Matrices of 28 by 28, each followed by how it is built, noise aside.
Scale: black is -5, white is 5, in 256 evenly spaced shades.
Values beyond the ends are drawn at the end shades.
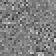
block diagonal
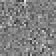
block diagonal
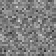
repeating columns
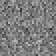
repeating columns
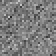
Hankel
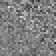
upper triangular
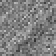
Hankel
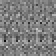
repeating columns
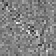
banded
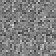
repeating columns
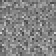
repeating columns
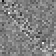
banded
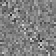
banded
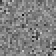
block diagonal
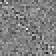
banded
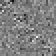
block diagonal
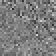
upper triangular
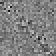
banded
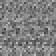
repeating columns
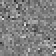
block diagonal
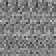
repeating columns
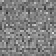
repeating columns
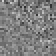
upper triangular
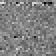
uneven rows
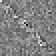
banded
